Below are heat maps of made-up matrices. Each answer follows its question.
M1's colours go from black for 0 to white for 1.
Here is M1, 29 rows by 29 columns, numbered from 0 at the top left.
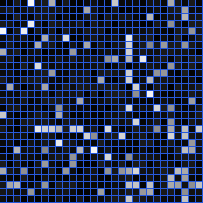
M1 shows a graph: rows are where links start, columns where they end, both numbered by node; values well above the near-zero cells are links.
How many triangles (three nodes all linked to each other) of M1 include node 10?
2
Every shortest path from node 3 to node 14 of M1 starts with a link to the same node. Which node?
node 4
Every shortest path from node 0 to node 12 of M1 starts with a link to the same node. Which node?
node 24
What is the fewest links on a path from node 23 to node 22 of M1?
2
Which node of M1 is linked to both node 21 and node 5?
node 6
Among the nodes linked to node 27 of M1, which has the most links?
node 26
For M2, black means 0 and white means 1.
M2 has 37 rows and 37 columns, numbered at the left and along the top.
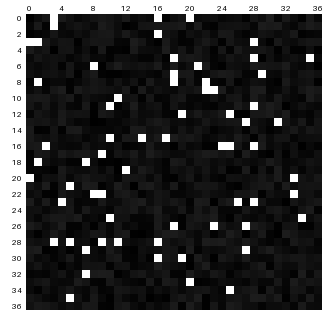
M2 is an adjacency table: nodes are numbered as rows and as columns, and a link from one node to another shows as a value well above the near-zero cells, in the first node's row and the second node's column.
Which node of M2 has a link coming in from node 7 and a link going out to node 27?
node 29
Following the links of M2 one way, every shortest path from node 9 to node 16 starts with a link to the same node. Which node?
node 23
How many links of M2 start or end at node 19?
3
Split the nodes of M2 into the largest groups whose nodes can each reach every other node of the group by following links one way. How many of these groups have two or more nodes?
2
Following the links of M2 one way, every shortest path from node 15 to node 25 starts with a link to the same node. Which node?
node 10
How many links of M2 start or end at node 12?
3
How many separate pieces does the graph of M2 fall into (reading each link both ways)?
2
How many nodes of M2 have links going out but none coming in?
5
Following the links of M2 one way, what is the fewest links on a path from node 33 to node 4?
7
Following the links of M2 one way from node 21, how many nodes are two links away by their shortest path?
3
